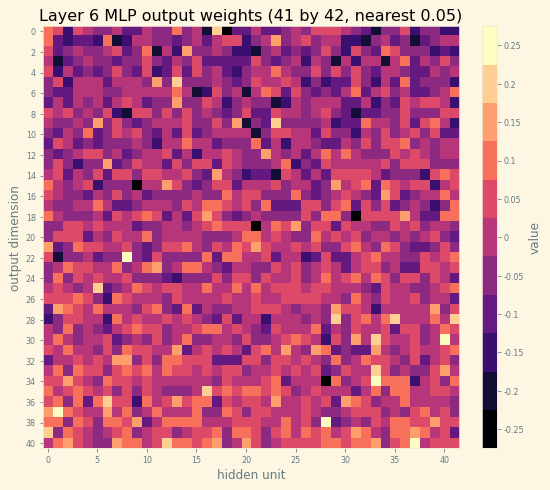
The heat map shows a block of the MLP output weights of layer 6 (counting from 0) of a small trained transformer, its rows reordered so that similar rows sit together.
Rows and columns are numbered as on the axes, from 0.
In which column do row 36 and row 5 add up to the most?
13
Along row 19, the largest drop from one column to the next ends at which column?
21
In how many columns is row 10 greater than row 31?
10
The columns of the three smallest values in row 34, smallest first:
28, 37, 24
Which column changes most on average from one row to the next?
41
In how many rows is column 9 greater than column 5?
14
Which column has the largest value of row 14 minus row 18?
31
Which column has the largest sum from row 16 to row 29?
34
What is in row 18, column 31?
-0.25
